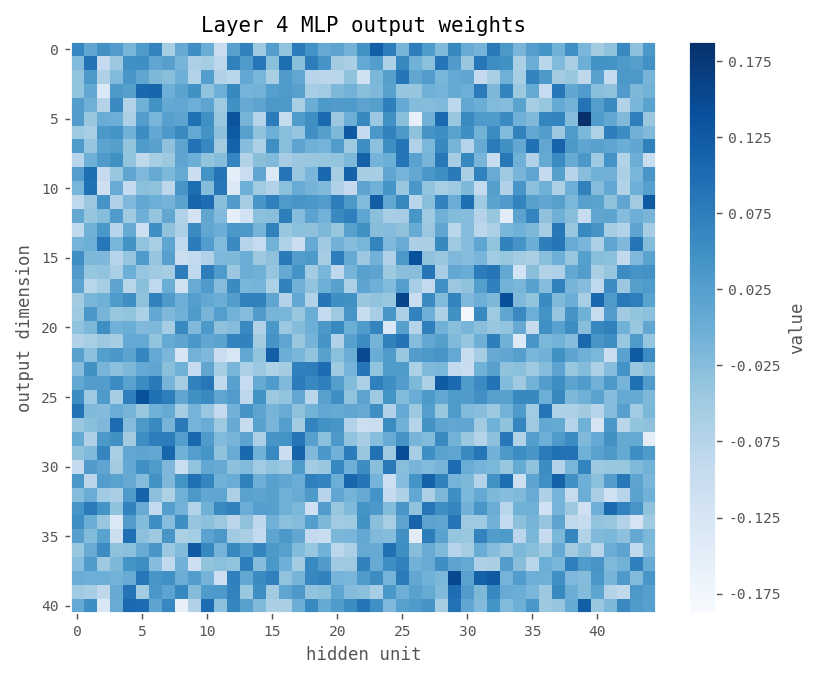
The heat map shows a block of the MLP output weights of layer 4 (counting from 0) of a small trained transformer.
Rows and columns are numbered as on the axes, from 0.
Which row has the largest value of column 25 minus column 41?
2
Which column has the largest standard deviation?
12
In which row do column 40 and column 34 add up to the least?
16
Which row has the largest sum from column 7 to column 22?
31
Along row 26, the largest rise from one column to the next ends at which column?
36
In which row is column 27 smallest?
17
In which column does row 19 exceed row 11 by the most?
26
